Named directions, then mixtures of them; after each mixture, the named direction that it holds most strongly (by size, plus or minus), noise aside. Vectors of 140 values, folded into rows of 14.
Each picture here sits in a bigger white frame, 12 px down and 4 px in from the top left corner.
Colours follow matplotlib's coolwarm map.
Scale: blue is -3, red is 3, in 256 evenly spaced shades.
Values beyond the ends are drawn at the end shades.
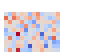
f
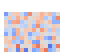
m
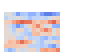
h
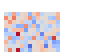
f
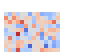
f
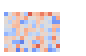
m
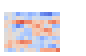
h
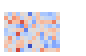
f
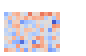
m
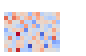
f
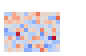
f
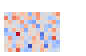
f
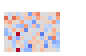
f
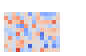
f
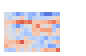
h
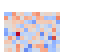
f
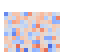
m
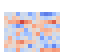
h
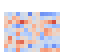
h
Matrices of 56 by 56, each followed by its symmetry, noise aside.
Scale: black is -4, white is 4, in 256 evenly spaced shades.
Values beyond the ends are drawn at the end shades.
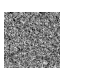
no symmetry.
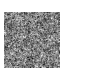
antisymmetric.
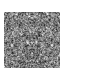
mirrored left to right.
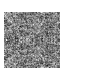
mirrored top to bottom.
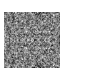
mirrored top to bottom.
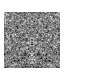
mirrored left to right.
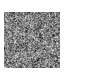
no symmetry.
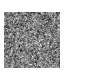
no symmetry.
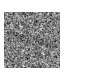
same after a half turn.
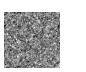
symmetric.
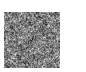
same after a half turn.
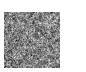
symmetric across the other diagonal.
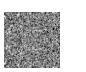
mirrored top to bottom.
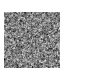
same after a half turn.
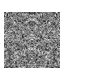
mirrored left to right.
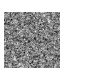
same after a half turn.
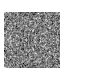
mirrored top to bottom.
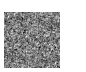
same after a half turn.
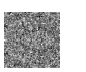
mirrored top to bottom.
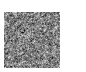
symmetric.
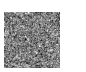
no symmetry.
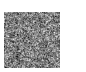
no symmetry.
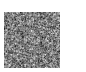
same after a half turn.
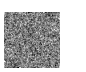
same after a half turn.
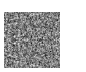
mirrored top to bottom.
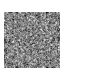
same after a half turn.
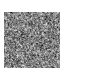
same after a half turn.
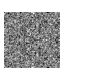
mirrored top to bottom.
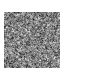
no symmetry.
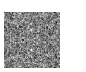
mirrored top to bottom.
